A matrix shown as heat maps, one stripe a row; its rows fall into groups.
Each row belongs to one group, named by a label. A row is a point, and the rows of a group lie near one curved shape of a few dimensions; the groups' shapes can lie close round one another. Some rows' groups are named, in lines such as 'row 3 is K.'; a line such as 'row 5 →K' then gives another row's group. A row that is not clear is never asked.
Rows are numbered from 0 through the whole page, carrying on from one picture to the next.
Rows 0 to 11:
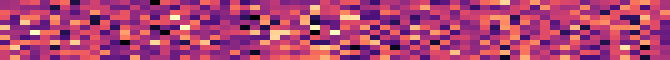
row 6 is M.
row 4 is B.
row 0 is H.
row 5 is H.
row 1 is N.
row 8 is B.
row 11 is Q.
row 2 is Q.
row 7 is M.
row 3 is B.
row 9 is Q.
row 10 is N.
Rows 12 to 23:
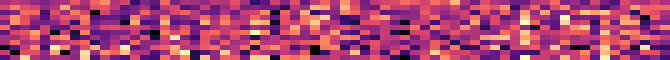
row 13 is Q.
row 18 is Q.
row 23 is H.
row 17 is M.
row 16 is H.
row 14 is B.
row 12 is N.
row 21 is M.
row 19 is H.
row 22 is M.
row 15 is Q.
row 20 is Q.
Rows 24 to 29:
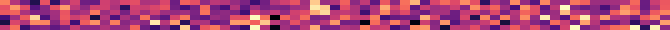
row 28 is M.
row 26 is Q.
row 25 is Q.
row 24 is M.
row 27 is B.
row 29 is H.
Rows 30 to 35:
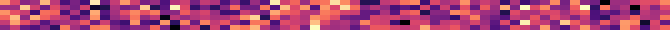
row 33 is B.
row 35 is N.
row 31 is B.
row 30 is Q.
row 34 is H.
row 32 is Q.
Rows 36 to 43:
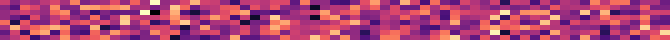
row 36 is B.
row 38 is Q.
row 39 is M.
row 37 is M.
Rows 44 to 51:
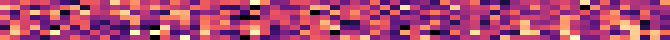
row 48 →Q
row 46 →M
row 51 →H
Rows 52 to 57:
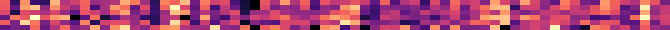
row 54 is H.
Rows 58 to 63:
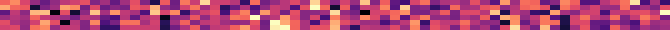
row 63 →M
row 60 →M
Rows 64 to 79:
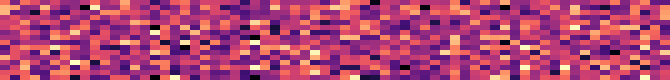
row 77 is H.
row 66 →M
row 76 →B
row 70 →B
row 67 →Q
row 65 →Q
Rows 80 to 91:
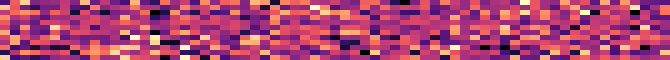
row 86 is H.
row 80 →H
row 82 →B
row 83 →H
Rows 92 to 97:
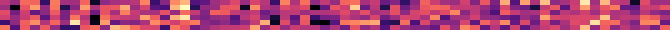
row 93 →M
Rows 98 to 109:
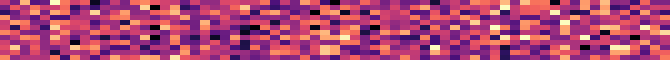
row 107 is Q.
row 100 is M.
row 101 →M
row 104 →Q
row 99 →Q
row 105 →B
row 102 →Q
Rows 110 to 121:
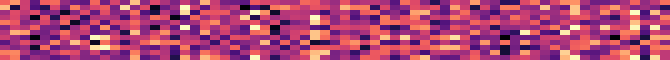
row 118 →B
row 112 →H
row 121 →H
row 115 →H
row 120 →Q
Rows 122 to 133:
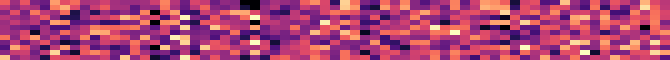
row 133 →H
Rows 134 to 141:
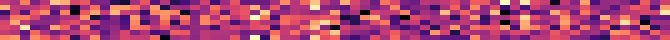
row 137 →Q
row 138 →Q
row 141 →B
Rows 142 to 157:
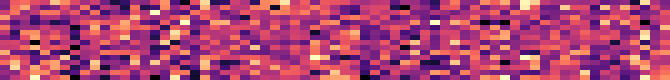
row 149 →H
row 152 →M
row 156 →M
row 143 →H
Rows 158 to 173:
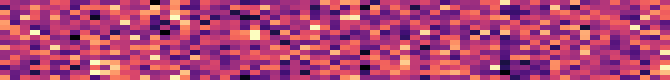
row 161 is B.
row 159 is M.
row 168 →M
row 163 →H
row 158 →H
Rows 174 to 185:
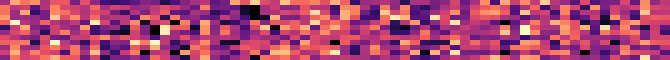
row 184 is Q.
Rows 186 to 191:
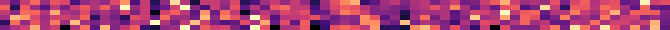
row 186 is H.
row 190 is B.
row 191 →H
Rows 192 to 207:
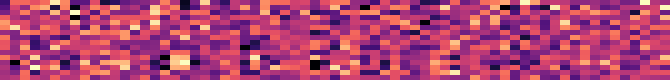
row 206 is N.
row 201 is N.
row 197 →Q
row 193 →M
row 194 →B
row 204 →M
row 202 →M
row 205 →M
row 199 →M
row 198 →M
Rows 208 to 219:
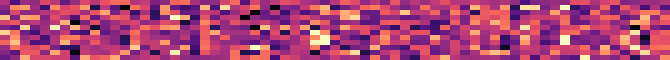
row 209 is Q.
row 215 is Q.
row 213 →B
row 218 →H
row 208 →M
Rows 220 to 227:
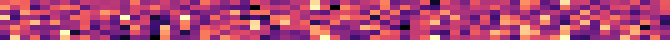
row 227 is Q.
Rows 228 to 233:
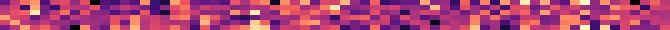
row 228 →B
